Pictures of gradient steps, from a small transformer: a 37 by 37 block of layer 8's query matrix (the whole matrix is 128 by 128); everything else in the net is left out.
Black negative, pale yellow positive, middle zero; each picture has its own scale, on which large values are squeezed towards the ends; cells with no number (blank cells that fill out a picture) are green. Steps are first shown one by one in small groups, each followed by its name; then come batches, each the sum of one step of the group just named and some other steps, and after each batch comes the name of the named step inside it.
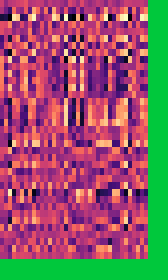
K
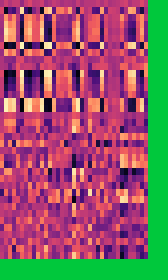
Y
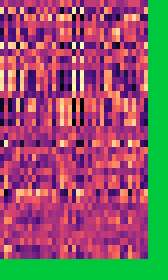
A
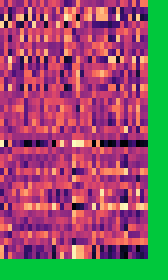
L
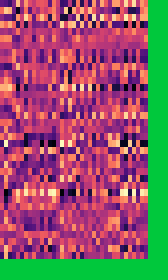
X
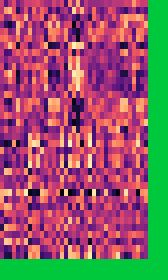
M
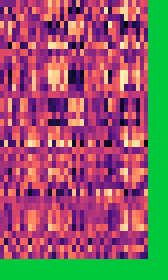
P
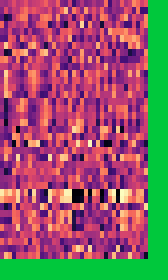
P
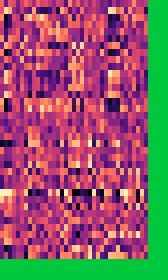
M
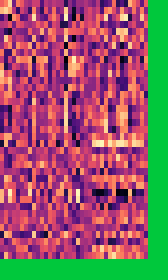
K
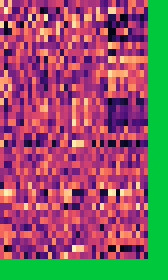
L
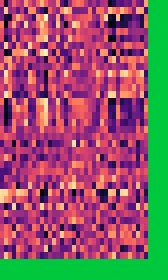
L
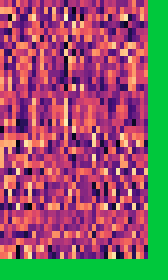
K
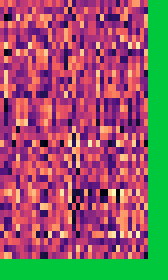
P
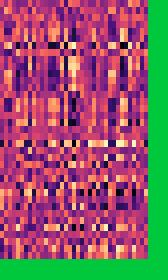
M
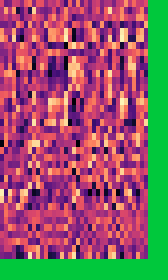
M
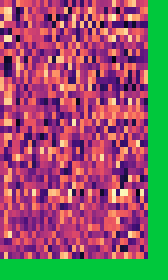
X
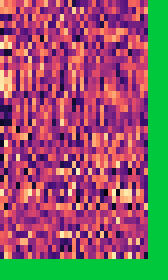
A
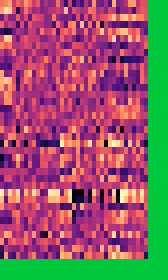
X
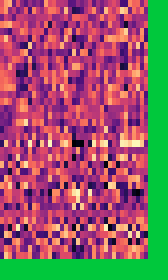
P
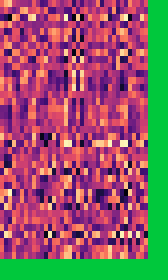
K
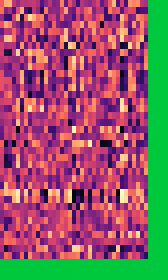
Y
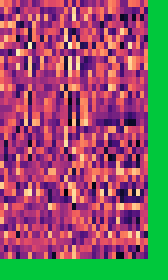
L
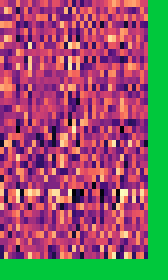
X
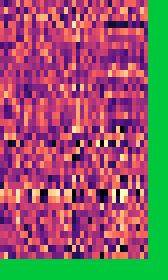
X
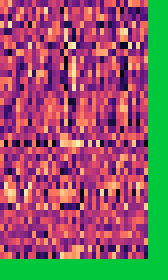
L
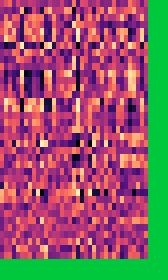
Y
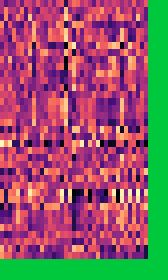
L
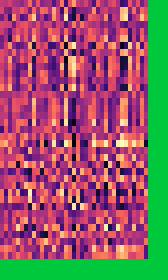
K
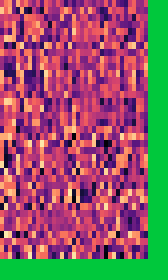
Y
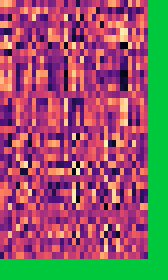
K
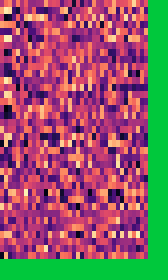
X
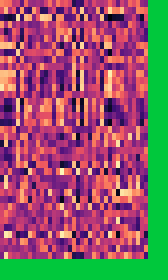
A
